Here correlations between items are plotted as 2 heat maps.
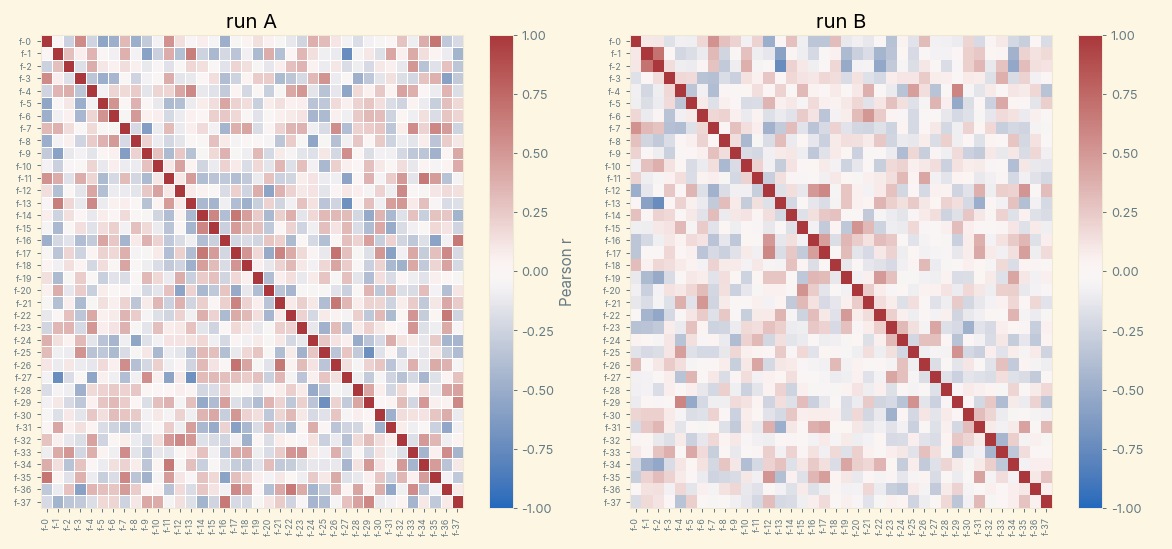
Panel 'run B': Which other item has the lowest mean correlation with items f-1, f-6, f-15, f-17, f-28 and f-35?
f-13
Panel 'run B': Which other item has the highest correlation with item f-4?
f-29
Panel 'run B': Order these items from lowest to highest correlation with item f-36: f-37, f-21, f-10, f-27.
f-27, f-10, f-37, f-21
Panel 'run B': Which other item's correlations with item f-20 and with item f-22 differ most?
f-15
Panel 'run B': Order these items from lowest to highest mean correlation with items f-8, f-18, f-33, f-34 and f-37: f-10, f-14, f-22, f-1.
f-10, f-1, f-14, f-22
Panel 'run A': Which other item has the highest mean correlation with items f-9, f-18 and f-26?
f-17
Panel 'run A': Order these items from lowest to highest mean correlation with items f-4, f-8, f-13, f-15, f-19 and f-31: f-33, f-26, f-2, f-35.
f-26, f-35, f-33, f-2
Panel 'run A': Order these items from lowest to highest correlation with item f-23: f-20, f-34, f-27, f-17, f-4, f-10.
f-27, f-34, f-20, f-17, f-10, f-4
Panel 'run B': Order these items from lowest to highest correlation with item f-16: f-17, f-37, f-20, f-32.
f-32, f-37, f-20, f-17
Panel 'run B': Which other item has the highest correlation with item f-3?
f-33
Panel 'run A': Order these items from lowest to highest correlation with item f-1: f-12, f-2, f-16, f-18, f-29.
f-12, f-16, f-18, f-29, f-2
